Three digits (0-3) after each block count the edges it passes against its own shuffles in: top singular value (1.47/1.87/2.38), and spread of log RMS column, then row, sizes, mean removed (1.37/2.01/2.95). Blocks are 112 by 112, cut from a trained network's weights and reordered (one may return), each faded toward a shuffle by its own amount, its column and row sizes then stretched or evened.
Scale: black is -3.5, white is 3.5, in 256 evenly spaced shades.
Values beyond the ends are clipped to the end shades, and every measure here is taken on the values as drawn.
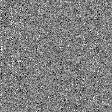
0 2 0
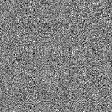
2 1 0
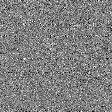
0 0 2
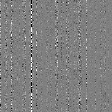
3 3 0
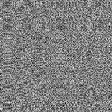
3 0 1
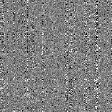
2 3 1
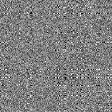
3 2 2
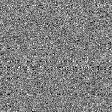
2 0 2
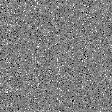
0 2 0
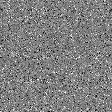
0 0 1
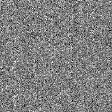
0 2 0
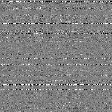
3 1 3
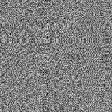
3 0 0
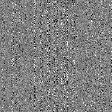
1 3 0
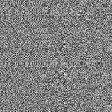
3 0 1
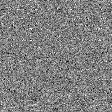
0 0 2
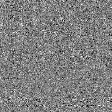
0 1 2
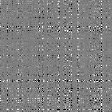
1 3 3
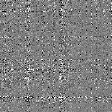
1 3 3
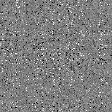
0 2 2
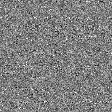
0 0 2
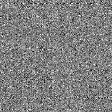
0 1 2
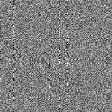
3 2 1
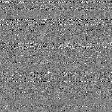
2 1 3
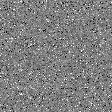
0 0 1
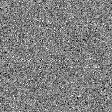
1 0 1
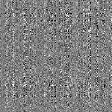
2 3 2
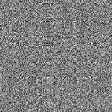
3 1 2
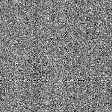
1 0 1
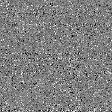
1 1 2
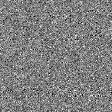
1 1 1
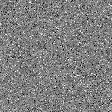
1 0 0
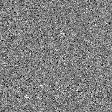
0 0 1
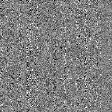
0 3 1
